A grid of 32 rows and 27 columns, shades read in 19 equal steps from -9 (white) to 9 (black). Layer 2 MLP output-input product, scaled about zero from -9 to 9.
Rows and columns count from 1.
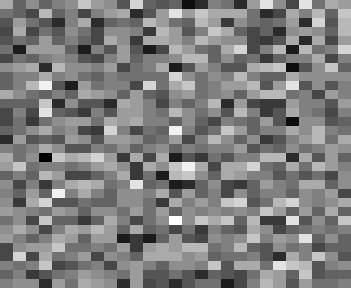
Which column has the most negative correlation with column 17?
5
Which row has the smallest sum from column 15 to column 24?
30
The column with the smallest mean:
14
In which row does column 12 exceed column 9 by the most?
27
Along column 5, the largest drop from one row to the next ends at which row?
22
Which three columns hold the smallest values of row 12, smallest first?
4, 17, 10
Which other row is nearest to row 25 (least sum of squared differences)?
2
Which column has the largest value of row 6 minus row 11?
7
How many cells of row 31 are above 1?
14
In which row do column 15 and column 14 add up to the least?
19
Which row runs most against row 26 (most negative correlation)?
23
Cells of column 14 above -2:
16
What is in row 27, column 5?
-3
